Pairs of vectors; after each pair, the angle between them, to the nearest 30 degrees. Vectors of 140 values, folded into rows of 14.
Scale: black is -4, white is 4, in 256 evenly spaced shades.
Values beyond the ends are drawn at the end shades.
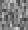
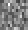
30 degrees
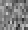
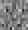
60 degrees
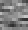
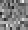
120 degrees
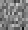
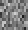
90 degrees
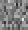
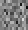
60 degrees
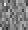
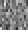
30 degrees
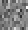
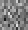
90 degrees
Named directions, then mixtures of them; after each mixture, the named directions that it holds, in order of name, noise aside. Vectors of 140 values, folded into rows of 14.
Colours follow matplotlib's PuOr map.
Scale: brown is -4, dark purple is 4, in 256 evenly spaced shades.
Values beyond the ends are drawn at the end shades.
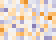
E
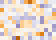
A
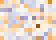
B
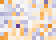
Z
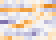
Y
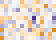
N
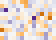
B, E, N.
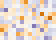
E.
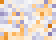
Z.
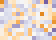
E, N, Z.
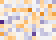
E, N, Y.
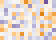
A, E, Z.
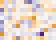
A, N.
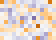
B.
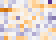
B, E, Y.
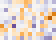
A, E.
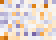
Y, Z.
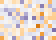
A, B, Z.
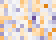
N.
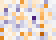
E, N, Z.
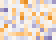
E.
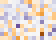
A, Z.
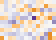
B, N, Y.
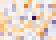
A, B, N.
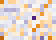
B, N, Z.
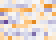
Y.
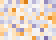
E.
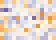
B, E.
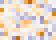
A.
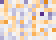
E, Y, Z.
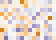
E, N, Z.
